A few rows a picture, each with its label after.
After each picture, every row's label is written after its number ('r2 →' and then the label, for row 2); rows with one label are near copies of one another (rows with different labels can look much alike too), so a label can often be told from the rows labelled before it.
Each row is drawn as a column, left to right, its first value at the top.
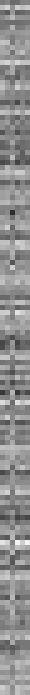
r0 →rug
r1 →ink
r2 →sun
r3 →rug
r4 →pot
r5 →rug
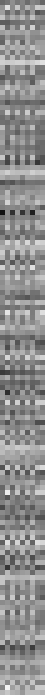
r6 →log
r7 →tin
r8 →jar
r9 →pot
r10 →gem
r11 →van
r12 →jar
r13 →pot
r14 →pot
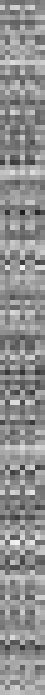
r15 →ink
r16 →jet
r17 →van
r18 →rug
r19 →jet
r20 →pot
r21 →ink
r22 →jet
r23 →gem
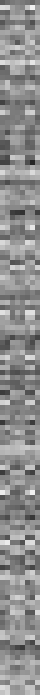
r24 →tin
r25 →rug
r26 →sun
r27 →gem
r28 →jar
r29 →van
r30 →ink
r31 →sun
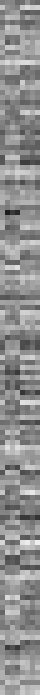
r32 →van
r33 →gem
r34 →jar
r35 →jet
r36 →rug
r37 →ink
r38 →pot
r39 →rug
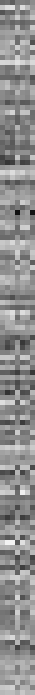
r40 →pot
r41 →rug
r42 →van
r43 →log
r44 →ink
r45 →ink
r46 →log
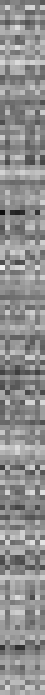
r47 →jet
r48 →tin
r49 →jar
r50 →gem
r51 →jet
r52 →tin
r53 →pot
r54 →jet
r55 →tin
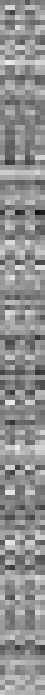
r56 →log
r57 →pot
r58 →pot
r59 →gem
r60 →log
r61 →pot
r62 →ink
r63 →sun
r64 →log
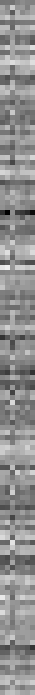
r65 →sun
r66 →log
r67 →rug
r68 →log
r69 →sun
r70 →jar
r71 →log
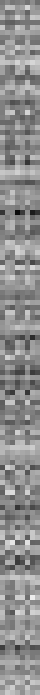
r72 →jet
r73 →pot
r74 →tin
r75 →jar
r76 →sun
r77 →rug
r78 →sun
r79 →log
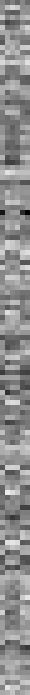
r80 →log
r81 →tin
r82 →pot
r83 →pot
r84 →jar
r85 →jar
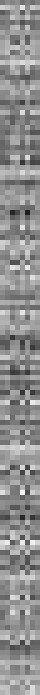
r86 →pot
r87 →rug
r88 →sun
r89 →gem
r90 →ink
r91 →log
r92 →rug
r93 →rug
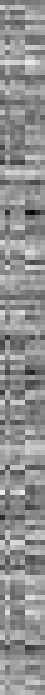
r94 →rug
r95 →sun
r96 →pot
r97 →ink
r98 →ink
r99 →log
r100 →log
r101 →gem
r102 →sun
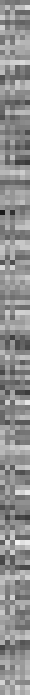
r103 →jar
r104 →rug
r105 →sun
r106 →rug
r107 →ink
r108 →rug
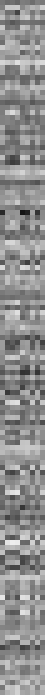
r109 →gem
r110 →rug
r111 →van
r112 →pot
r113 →jar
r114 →sun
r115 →rug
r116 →sun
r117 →ink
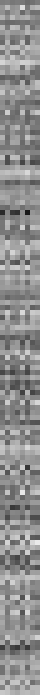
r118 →log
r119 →van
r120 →log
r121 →jar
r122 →ink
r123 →jet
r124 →rug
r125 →rug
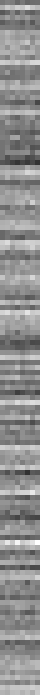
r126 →pot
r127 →van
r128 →rug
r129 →rug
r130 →tin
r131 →van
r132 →pot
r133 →rug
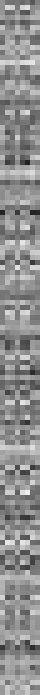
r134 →jar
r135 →rug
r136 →pot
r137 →jet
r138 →pot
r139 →ink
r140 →jet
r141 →log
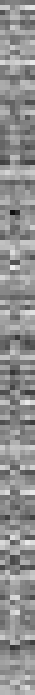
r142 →pot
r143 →ink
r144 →jar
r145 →sun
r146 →pot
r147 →rug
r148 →ink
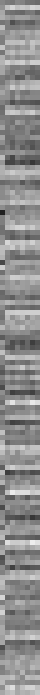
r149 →jar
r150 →van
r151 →tin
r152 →ink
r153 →ink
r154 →tin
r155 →rug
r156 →rug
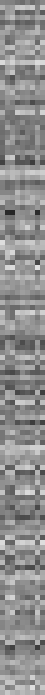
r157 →pot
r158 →log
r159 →log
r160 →tin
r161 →rug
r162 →ink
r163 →tin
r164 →gem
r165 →ink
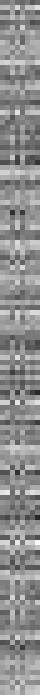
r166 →ink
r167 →ink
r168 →sun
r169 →van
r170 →gem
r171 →rug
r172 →tin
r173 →rug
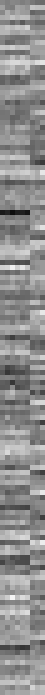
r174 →jar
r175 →gem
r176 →sun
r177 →jar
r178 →jar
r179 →jar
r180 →pot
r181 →pot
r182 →ink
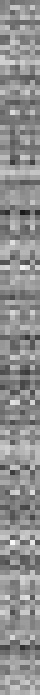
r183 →jet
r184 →gem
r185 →van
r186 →tin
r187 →jar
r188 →sun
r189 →ink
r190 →sun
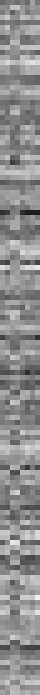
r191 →sun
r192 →gem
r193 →van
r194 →van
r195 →log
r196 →jet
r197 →jar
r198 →sun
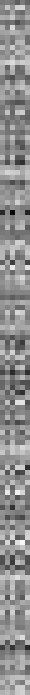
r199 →jar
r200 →ink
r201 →jar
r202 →tin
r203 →rug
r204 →jet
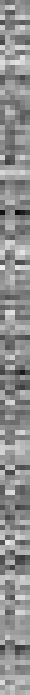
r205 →log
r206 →van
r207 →pot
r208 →jar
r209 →log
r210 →log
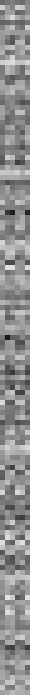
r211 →pot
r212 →sun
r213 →log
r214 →ink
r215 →rug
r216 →gem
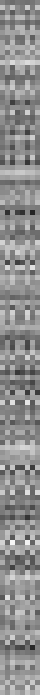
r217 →pot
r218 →sun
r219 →rug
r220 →jet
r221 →jet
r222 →rug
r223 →jet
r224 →tin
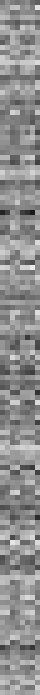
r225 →log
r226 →log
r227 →van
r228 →tin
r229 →gem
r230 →sun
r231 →jet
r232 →rug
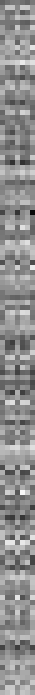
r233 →jet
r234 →rug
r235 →rug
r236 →gem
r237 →ink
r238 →pot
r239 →jar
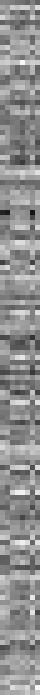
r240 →sun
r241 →log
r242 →tin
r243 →tin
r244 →pot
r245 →tin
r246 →sun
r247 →tin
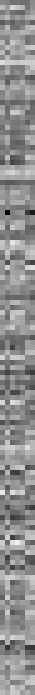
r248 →ink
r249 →jar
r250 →van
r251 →van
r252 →pot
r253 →jet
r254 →jar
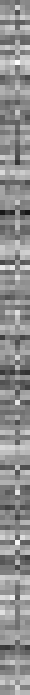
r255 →sun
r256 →gem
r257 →gem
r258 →pot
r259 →log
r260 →log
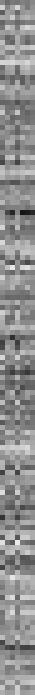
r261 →ink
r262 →gem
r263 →sun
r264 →rug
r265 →jar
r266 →gem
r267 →jar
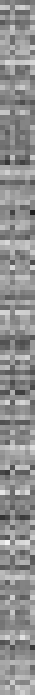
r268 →ink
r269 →van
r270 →gem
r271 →tin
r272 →rug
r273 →pot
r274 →gem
